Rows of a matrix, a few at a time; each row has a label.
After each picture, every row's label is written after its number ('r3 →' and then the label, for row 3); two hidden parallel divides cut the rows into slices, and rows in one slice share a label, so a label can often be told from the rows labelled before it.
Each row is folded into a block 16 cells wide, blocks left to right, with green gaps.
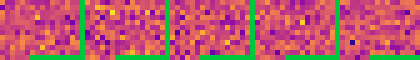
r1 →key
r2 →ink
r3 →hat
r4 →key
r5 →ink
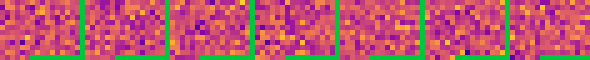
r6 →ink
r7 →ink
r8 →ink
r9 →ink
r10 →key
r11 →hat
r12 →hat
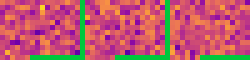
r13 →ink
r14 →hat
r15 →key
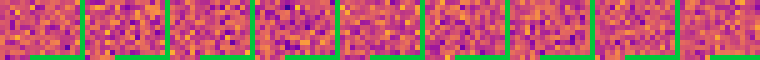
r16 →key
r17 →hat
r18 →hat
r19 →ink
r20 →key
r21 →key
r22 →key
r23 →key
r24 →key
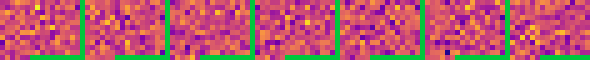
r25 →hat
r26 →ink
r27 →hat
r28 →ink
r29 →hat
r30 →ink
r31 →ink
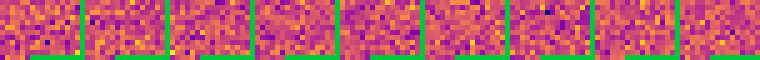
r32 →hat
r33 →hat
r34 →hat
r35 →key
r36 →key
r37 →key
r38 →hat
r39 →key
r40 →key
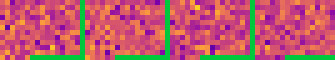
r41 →ink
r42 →ink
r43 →key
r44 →key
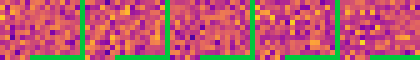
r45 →hat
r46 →ink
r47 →hat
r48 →hat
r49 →hat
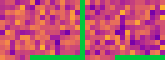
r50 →ink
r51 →ink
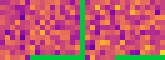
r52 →key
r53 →hat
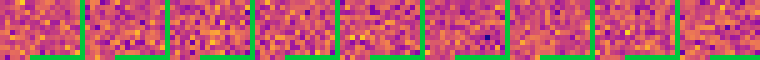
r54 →key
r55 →ink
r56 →ink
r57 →ink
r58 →ink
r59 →key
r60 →key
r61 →hat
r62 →ink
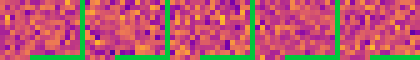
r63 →key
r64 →hat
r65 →ink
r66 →key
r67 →key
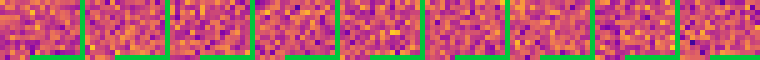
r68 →key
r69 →key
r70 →hat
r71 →hat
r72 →ink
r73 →key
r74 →key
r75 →ink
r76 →ink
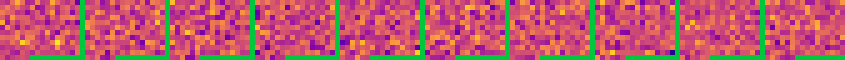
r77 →hat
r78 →ink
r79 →ink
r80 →ink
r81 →hat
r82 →ink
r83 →key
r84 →ink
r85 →key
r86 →ink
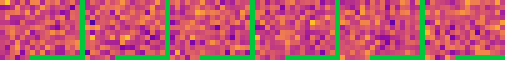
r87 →ink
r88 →key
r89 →ink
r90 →key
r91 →key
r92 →key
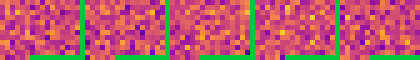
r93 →ink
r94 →hat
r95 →ink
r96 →hat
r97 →ink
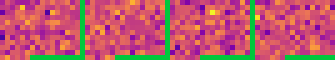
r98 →key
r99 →key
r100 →ink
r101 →hat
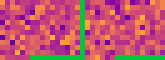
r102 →ink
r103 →ink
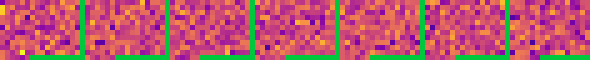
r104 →hat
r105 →ink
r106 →key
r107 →ink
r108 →key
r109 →ink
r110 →ink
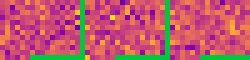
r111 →key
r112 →ink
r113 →key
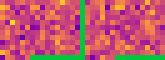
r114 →hat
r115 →hat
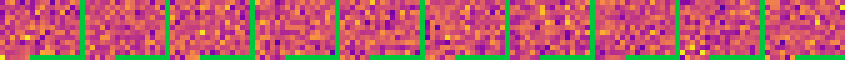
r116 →ink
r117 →key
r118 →hat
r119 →ink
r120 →ink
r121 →ink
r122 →hat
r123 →key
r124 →hat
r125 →ink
